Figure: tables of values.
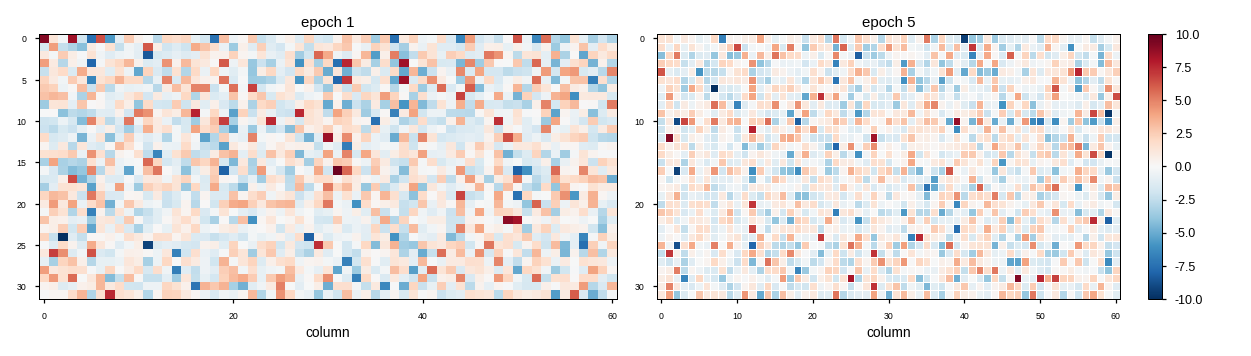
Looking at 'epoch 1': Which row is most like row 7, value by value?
19
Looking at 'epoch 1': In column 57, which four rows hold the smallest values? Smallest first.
25, 24, 2, 26
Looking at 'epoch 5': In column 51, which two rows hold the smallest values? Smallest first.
12, 26
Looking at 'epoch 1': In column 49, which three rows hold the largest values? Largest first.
22, 12, 18
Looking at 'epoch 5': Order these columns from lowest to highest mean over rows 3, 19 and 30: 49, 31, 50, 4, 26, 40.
50, 4, 40, 26, 49, 31
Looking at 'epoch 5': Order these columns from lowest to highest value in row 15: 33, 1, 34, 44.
34, 1, 44, 33
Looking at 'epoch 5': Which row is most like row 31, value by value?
30
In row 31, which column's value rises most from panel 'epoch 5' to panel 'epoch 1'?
13
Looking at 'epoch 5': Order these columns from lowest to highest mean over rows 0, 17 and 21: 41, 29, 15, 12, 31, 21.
41, 29, 12, 31, 15, 21
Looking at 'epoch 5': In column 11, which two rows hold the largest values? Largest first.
31, 2
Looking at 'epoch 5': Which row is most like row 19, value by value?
28
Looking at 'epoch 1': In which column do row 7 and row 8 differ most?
56
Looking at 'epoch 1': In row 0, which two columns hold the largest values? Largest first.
0, 3
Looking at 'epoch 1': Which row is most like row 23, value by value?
21
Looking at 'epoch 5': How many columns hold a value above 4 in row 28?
3
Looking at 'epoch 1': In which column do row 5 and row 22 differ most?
31
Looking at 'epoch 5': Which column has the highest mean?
1
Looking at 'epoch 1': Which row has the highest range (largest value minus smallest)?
16
